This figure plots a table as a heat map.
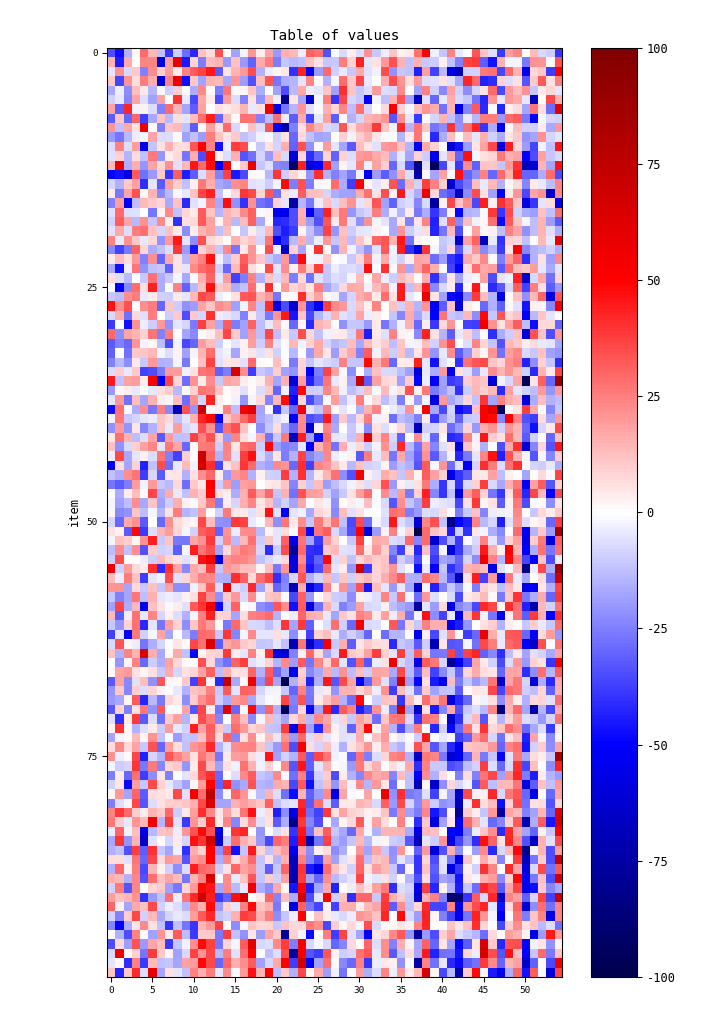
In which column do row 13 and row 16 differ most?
22
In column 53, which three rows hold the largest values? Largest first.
94, 5, 13
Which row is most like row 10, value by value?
83
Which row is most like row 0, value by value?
93
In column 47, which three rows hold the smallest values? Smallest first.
38, 70, 81
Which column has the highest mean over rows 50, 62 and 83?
11
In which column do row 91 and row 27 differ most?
45
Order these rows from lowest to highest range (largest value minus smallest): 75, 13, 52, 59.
52, 13, 59, 75
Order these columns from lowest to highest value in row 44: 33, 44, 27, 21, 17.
44, 33, 27, 21, 17
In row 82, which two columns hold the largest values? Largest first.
54, 5
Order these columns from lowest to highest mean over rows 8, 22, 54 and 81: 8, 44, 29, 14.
29, 8, 44, 14
